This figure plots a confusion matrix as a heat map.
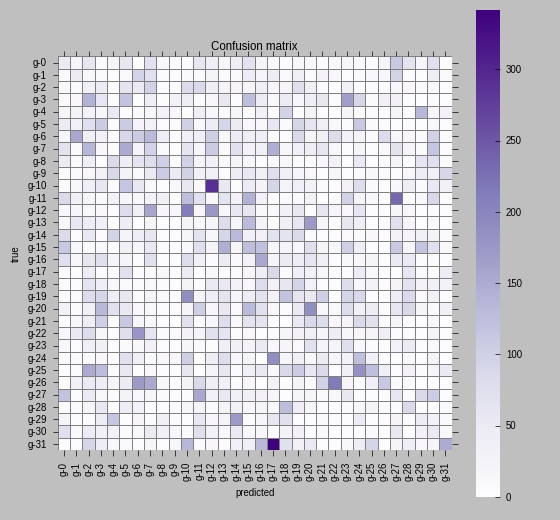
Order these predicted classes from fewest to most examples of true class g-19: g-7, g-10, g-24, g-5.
g-7, g-5, g-24, g-10
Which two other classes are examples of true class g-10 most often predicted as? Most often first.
g-12, g-5
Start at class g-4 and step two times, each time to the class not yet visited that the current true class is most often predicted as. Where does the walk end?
g-14
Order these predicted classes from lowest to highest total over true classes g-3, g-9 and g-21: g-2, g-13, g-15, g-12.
g-12, g-13, g-2, g-15
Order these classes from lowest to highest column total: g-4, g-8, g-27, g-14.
g-8, g-4, g-14, g-27
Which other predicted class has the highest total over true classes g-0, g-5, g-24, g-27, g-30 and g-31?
g-17
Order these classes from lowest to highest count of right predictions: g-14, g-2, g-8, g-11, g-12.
g-2, g-11, g-8, g-14, g-12
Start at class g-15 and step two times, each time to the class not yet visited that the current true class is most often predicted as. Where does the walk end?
g-20
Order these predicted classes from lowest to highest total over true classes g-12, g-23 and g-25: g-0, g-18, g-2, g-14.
g-0, g-14, g-18, g-2
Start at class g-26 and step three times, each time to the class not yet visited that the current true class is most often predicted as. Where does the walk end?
g-1
